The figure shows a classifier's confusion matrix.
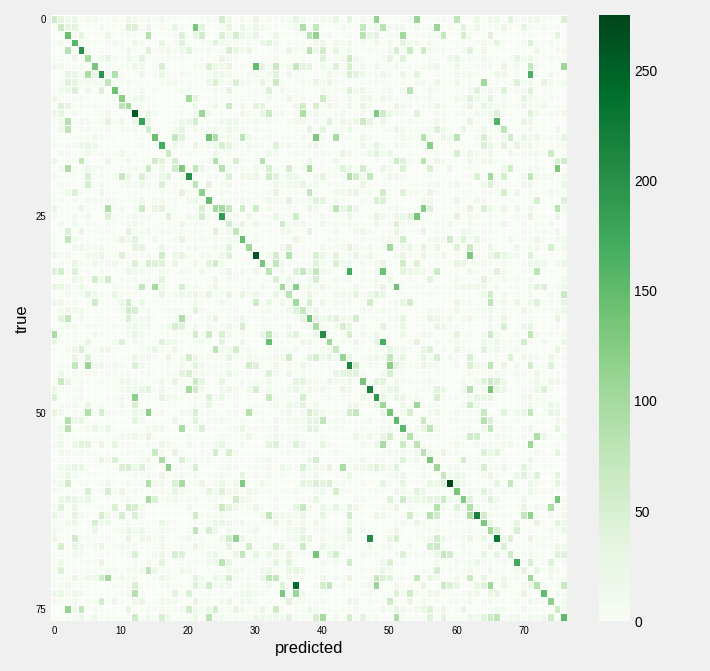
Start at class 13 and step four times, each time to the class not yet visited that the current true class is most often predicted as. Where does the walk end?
21
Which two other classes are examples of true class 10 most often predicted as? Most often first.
20, 40
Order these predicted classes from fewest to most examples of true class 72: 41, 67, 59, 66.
66, 67, 59, 41
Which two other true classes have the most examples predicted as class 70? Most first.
63, 41
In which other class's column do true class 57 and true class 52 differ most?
17
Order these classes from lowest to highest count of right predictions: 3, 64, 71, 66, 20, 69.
71, 64, 3, 69, 20, 66
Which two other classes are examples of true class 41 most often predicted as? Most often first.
49, 32
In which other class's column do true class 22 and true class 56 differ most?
16
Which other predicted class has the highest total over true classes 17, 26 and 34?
51
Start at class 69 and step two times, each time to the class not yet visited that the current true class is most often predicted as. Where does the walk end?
54
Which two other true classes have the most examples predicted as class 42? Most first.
15, 24
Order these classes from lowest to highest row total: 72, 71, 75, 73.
75, 73, 71, 72
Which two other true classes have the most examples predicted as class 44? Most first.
32, 20
